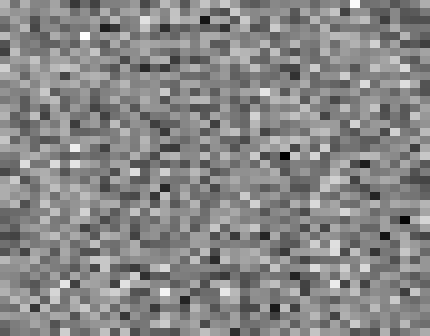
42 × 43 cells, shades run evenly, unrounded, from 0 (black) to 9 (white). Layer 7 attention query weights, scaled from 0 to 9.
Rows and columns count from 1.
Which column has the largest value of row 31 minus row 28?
41
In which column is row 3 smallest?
21
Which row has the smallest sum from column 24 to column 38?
35
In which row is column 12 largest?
37
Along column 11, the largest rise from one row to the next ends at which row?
5
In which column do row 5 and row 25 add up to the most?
9
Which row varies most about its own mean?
36
